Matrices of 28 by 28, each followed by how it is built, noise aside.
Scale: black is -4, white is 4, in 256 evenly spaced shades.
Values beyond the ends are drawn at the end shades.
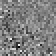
lower triangular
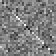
diagonal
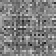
blocks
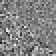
lower triangular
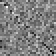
diagonal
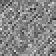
Hankel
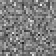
repeating columns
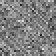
Toeplitz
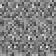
repeating columns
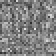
blocks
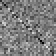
diagonal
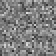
blocks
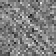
Toeplitz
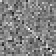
diagonal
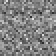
repeating columns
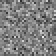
repeating columns
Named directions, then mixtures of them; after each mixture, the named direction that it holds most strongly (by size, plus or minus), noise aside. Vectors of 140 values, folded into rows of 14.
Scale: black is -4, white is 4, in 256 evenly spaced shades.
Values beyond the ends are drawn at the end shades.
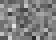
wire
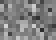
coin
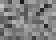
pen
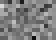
pen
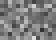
wire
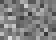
wire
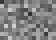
wire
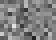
wire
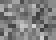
coin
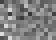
wire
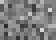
coin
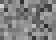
pen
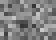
coin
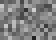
wire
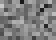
pen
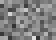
wire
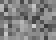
coin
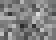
coin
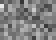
coin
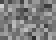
wire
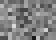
wire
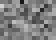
pen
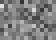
coin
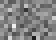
wire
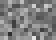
wire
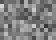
coin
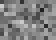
pen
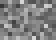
pen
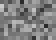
pen
